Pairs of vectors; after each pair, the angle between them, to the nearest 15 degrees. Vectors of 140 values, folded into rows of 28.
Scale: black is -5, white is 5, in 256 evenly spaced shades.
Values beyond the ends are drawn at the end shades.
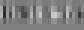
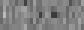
135 degrees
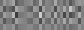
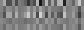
90 degrees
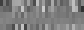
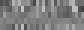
30 degrees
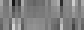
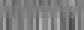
75 degrees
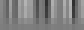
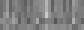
135 degrees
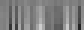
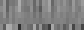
105 degrees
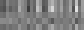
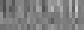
30 degrees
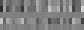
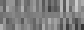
120 degrees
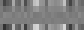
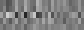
75 degrees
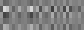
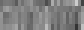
75 degrees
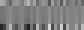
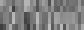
45 degrees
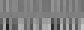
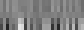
30 degrees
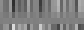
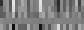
150 degrees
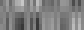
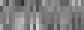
150 degrees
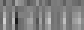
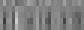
165 degrees
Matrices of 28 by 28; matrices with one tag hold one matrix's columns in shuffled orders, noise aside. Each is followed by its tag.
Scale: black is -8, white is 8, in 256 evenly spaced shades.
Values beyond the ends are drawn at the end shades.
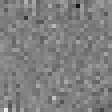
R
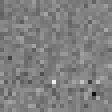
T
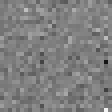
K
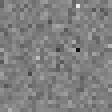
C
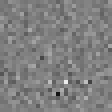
T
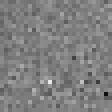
T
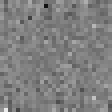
R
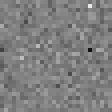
C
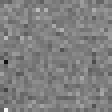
K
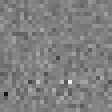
T
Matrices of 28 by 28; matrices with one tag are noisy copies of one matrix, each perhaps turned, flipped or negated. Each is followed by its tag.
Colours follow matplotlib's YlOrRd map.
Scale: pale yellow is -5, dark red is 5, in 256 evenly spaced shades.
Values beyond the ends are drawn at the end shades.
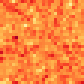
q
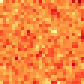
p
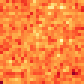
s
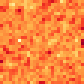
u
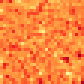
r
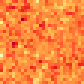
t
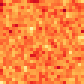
p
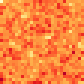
p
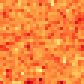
t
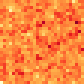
s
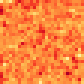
r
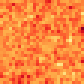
t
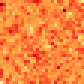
p
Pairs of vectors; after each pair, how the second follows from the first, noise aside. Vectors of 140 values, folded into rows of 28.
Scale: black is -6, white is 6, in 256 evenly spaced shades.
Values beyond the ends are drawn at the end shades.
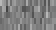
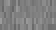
wrapped around, shrunk.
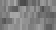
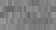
wrapped around, shrunk.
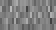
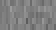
wrapped around, negated, shrunk.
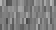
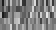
wrapped around, scaled up.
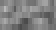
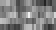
wrapped around, scaled up.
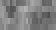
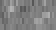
negated, partly zeroed.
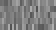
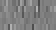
negated, partly zeroed.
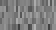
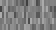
wrapped around.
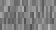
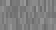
wrapped around, shrunk.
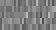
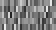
wrapped around, scaled up.
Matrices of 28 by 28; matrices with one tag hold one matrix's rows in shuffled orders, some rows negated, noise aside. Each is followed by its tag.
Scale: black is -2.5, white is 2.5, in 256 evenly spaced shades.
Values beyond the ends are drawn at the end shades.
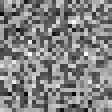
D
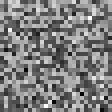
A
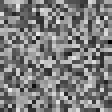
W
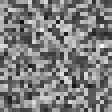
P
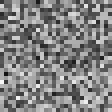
W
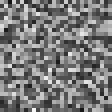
D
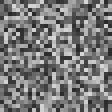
W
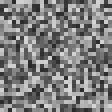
D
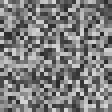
W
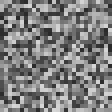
P
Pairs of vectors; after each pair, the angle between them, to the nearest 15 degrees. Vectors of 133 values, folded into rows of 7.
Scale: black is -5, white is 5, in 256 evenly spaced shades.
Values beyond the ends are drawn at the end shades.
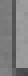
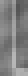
150 degrees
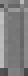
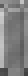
15 degrees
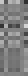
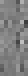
105 degrees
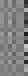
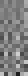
120 degrees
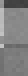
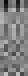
60 degrees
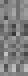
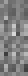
165 degrees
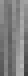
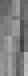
135 degrees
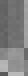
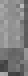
165 degrees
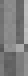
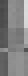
60 degrees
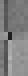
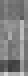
105 degrees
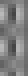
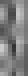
30 degrees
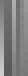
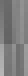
45 degrees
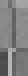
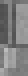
90 degrees
